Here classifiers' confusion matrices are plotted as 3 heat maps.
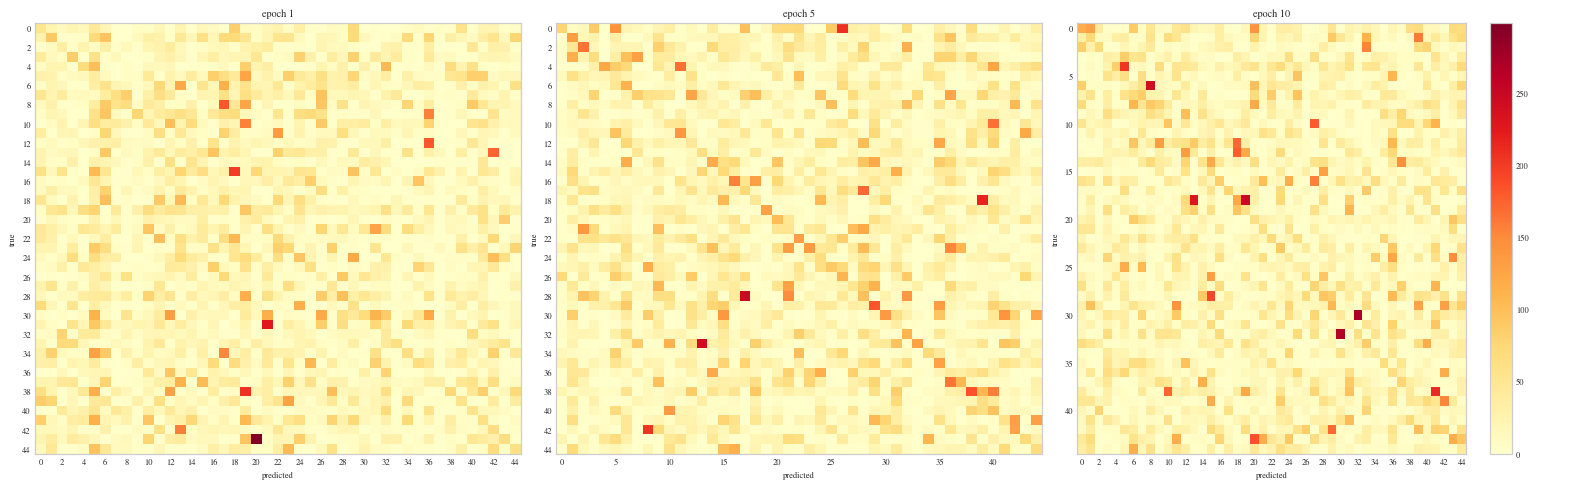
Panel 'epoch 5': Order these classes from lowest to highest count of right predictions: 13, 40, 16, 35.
13, 40, 35, 16
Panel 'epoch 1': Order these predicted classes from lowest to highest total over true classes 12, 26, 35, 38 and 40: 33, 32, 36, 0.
33, 0, 32, 36
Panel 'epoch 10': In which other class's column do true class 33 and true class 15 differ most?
28
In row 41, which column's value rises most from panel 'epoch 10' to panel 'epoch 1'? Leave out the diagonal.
5
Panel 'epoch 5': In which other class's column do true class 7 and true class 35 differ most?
36
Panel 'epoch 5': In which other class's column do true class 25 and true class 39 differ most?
8
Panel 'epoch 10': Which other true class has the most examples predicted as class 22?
7
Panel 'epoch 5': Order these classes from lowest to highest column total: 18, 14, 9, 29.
18, 14, 9, 29
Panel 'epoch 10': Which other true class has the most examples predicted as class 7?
25
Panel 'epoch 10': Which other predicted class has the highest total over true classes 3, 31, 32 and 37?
30
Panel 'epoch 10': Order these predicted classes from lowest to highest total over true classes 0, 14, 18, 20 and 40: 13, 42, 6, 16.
42, 16, 6, 13
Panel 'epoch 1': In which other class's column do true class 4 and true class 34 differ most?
17
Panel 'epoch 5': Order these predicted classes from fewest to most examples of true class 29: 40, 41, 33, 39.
33, 39, 41, 40
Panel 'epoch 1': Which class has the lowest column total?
37
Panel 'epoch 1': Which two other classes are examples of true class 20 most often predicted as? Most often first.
43, 41
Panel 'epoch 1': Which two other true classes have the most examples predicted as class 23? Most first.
39, 44
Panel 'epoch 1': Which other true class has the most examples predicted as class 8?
7
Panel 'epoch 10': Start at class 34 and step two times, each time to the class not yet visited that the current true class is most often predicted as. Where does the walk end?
43
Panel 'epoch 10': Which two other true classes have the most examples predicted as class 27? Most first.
10, 16
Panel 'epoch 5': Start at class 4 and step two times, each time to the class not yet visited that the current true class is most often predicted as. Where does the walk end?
43
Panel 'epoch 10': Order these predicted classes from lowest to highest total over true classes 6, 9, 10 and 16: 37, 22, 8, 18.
18, 22, 37, 8
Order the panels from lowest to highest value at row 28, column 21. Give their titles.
epoch 10, epoch 1, epoch 5
